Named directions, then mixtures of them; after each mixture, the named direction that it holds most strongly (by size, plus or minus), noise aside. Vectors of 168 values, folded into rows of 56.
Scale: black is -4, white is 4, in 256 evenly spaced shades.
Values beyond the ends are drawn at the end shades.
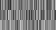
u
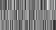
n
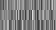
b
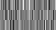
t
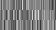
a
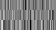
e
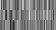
t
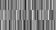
b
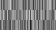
u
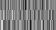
e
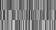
u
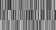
u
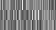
a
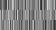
n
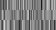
b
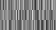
b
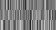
e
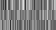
t
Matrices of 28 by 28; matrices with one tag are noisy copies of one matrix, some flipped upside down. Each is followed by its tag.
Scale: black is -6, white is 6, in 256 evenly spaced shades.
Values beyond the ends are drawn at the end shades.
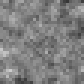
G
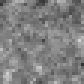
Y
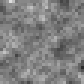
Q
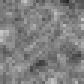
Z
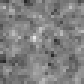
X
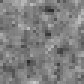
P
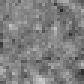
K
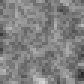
K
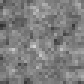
X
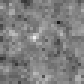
X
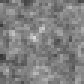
X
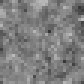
K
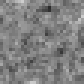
P
